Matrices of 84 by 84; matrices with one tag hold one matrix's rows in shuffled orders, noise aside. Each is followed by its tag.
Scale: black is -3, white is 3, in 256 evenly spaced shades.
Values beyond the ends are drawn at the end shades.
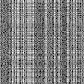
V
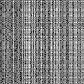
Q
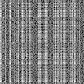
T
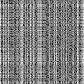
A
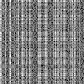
T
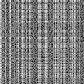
T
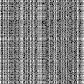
A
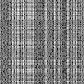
V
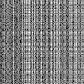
Q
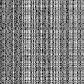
Q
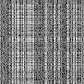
V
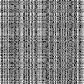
A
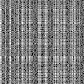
T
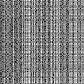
Q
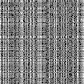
A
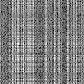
V
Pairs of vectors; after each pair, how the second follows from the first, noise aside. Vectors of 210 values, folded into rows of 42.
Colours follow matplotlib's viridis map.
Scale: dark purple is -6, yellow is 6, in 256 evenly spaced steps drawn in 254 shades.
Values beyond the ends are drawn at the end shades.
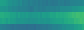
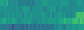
partly zeroed.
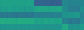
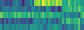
negated, scaled up.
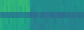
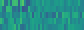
sign-scrambled.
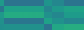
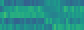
copied.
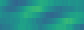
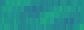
negated, shrunk.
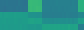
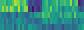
negated, scaled up.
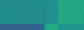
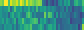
wrapped around, negated, scaled up.
